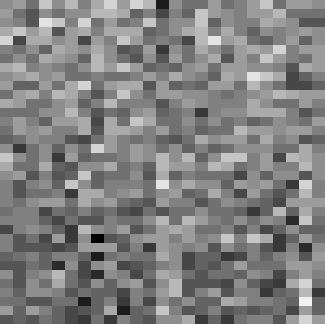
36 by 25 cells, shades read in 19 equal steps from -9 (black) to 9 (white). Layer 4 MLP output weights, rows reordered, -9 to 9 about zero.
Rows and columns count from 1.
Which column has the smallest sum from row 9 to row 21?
8
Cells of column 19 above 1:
11
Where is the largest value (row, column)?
34, 24
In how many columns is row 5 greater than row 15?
11
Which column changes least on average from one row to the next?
25
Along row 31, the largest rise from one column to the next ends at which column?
9
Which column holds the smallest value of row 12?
13
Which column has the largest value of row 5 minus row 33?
10
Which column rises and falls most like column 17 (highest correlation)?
1
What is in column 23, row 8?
-3
